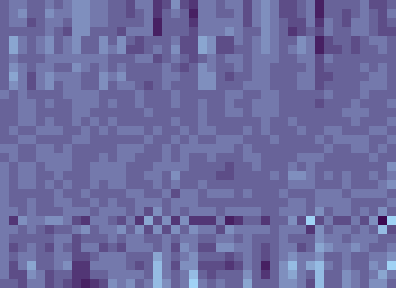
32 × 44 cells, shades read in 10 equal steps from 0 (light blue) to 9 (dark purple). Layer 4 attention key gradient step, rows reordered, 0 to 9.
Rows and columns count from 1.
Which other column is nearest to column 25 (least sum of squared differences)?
40
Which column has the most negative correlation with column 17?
43
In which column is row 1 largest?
36
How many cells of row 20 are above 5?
2
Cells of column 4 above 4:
16
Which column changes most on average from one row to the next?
44
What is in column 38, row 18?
5
